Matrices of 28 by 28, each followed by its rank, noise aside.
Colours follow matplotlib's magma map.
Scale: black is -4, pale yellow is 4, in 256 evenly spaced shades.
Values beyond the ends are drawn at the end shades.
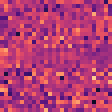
six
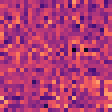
six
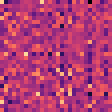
four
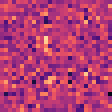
five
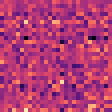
five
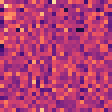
seven
